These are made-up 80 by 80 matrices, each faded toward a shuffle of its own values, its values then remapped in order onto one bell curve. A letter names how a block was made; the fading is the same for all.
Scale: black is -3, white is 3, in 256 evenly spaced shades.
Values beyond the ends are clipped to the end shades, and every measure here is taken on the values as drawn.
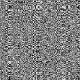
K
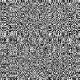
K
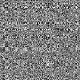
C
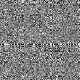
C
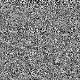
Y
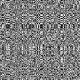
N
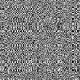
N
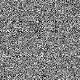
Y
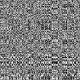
N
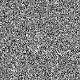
Y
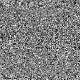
Y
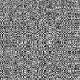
N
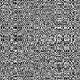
N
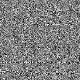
Y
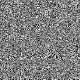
Y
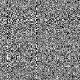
C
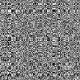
N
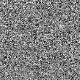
Y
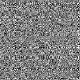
C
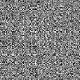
C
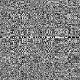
C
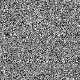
Y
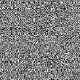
C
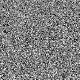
Y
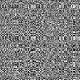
N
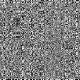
C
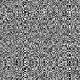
N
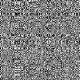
C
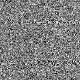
Y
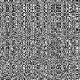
K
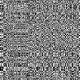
N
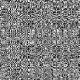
K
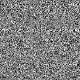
Y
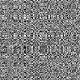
N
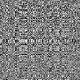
K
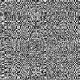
N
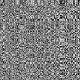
K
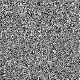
Y
